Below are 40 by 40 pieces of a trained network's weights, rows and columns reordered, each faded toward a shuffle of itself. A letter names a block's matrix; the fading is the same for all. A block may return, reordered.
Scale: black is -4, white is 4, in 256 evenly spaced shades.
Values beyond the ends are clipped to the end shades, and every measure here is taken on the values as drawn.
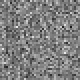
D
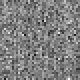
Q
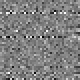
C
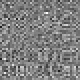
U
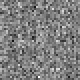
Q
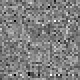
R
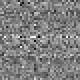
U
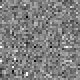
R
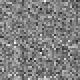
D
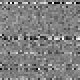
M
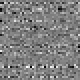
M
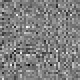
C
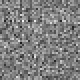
Q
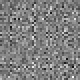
C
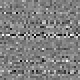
M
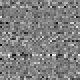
M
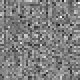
Q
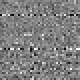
C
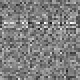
U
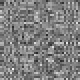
U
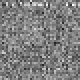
U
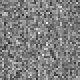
D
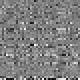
M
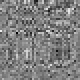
C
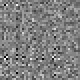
R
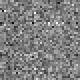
Q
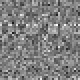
U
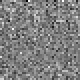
Q
